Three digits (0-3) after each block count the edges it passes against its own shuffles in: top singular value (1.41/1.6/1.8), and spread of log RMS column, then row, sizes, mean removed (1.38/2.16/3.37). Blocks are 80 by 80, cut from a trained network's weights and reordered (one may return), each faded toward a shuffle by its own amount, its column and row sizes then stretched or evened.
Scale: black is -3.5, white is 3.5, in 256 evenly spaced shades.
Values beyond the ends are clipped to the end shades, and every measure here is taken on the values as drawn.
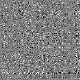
1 2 2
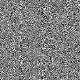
0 2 1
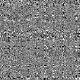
3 2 2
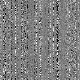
2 3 0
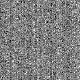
2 1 1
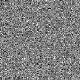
2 1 1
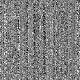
3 2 0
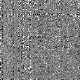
1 2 2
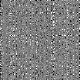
1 3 1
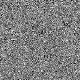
0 1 1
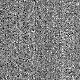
1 1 0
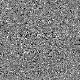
0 1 1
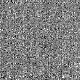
1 0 2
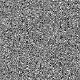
0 2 0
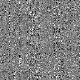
1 2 1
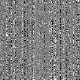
3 3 1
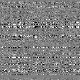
3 1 3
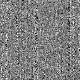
1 2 0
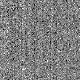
1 1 1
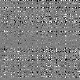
0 2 3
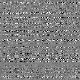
2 1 3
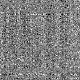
2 0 2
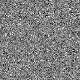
2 1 1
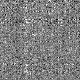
2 0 2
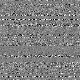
1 0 3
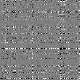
3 2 3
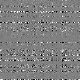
2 2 3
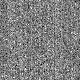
1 0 0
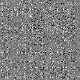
0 2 2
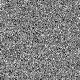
1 0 0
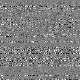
0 0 3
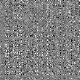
1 2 2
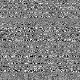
3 0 3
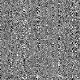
1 2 1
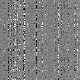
3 3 1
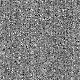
0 0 1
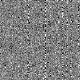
1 2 1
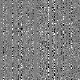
2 3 1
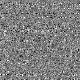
0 0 2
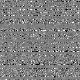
0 1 3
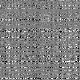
3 1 3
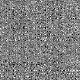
1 1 2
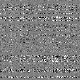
1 2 3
